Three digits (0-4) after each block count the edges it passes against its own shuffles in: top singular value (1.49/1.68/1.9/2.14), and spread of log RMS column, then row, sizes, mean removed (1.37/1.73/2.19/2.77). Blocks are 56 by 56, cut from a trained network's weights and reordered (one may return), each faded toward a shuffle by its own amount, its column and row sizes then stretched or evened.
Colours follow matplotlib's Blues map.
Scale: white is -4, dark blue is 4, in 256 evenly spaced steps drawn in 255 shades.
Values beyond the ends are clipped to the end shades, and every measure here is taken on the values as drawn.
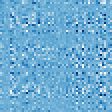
3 4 4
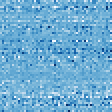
1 2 4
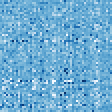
1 2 3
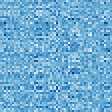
4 3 3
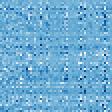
1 4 3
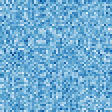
3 0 2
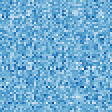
2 1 3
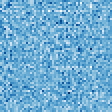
0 2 1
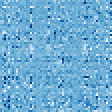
1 4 2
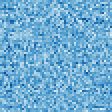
1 0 2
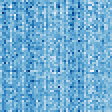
4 3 2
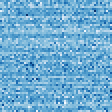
2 1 0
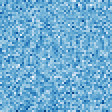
1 0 1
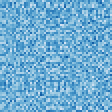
4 0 0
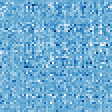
0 1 4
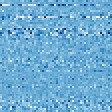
0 0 4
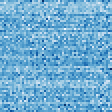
2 1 0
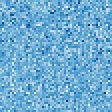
0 2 1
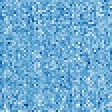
0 0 1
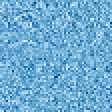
2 0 3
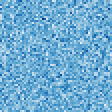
0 0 0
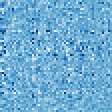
1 3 3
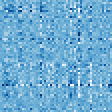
3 3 3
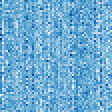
2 3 0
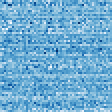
2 1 2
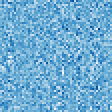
2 2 1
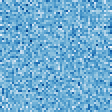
0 2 1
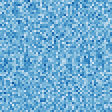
3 0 0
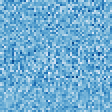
3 2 2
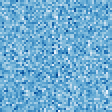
1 2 1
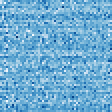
1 2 0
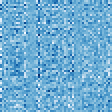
4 4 2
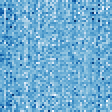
2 2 2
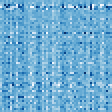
4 2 4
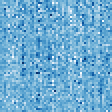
1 3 1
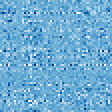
0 2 4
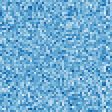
2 1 0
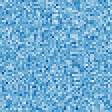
2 1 1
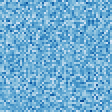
2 0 0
